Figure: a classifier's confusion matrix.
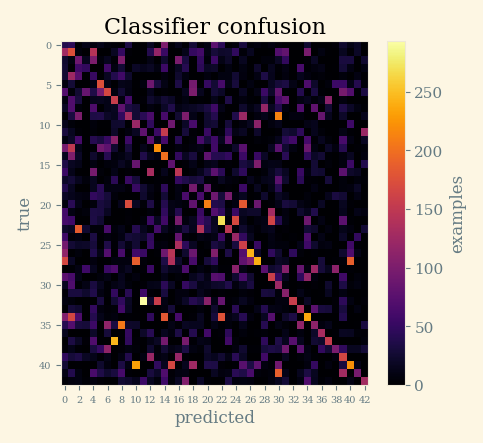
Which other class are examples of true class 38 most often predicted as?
6
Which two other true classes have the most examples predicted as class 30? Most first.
9, 41
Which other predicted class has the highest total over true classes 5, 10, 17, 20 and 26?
18
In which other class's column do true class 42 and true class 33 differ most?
17
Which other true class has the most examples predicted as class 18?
40
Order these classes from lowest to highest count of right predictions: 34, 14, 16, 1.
16, 1, 14, 34
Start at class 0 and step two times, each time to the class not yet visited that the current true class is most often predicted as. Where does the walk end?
1
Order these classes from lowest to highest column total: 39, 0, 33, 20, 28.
28, 33, 20, 39, 0
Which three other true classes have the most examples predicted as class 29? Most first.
22, 21, 34
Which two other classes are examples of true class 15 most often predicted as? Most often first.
27, 10
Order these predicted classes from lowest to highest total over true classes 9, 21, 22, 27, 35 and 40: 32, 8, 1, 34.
32, 34, 1, 8
